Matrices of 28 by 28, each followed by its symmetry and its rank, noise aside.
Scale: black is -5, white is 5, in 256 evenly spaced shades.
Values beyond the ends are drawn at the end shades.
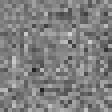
antisymmetric, rank six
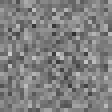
no symmetry, rank six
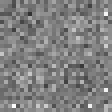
symmetric, rank six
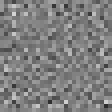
no symmetry, rank five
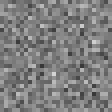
no symmetry, rank six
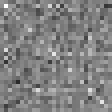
symmetric, rank six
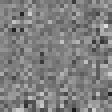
antisymmetric, rank six
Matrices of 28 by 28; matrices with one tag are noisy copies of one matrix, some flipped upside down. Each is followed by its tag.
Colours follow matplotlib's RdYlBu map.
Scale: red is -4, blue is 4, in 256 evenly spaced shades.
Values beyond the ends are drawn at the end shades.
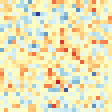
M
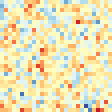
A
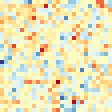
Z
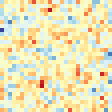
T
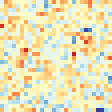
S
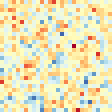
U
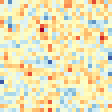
T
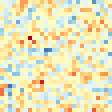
T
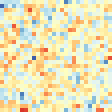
A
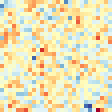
A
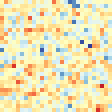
Z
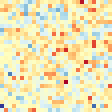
M
